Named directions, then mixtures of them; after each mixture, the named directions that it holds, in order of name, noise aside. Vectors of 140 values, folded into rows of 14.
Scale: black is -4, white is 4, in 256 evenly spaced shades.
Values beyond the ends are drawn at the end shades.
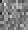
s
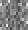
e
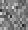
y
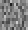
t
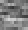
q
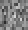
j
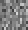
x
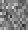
y.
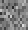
y.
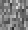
j, s, t.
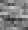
q.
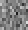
e, x.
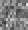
e, j, q.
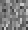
x.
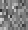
y.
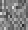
y.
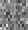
e, y.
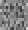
e, q, t.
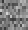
q, y.
